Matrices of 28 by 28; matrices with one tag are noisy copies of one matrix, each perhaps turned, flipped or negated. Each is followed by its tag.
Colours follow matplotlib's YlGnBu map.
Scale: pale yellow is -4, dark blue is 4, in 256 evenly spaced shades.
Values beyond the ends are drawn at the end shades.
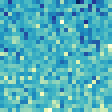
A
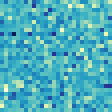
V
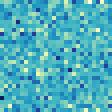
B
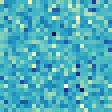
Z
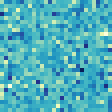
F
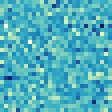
F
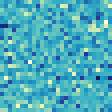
V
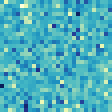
V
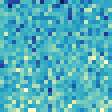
A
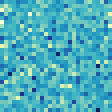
B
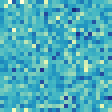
B
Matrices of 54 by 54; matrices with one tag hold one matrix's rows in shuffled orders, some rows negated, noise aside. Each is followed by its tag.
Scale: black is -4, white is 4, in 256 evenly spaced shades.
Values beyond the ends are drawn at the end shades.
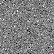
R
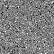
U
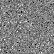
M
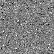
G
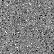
U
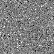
M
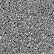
R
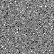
U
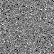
U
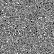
U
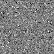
G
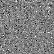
G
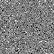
U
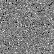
G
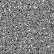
R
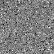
G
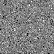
R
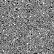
R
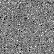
M
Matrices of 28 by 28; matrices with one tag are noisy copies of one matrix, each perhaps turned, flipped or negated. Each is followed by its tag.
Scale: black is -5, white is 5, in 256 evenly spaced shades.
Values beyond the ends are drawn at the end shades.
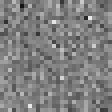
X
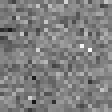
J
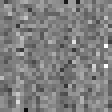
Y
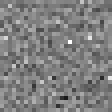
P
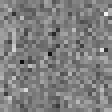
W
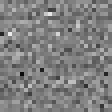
P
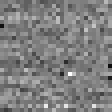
Y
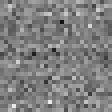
W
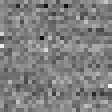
Y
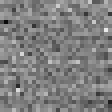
X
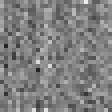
Y
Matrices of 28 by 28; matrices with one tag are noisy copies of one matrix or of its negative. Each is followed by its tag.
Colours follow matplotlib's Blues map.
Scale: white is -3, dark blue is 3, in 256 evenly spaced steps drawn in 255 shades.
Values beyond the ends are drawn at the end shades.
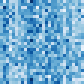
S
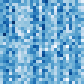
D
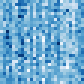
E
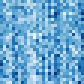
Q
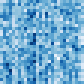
Q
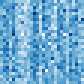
D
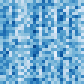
D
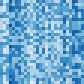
S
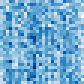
Q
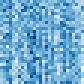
Q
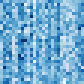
E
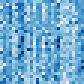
E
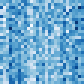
S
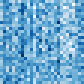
E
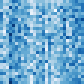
S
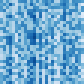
Q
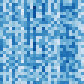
E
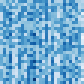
Q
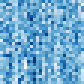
Q
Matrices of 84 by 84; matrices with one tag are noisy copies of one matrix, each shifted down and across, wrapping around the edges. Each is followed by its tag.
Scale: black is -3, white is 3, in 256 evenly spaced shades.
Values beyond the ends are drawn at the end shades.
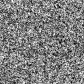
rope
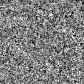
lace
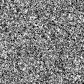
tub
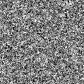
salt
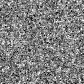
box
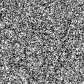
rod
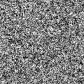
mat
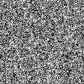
box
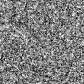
rod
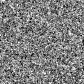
lace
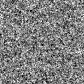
salt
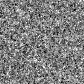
lace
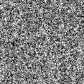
box
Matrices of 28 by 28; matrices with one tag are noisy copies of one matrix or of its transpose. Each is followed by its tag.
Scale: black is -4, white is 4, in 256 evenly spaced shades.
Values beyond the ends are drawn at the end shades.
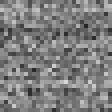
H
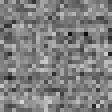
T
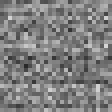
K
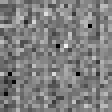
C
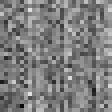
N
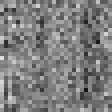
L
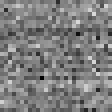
H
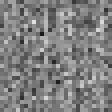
T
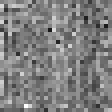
L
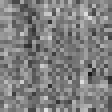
H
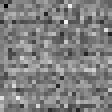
T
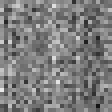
L
